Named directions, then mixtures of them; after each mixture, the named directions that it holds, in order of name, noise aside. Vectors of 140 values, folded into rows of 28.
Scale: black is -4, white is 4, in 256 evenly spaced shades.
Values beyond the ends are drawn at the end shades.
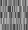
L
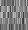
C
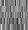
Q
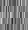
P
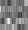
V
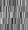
P.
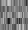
C, V.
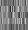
C, L.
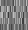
C.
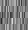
P.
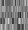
Q, V.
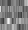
V.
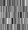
P, V.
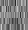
P, Q.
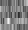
L, V.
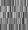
C.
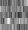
L, V.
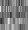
P, V.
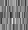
L, P.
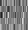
C, L.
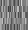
L, P.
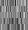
P, Q.
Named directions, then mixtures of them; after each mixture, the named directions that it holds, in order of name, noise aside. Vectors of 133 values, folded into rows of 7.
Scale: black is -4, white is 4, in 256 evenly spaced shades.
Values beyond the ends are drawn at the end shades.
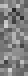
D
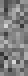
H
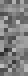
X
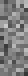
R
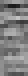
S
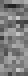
R, S.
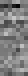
D, S.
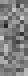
D, R.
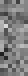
H, X.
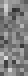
D, H.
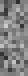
H.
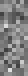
D, X.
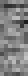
H, S.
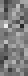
H, R.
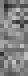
H, S.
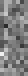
H, X.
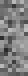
R, S, X.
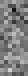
D, S.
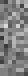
R.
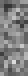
H, S.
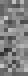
S, X.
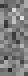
D.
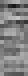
S.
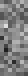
D, R, X.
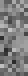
R, X.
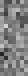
H, X.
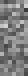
R, S.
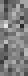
H, R.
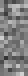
D, H, S.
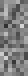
H.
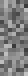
D, R.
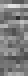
S.
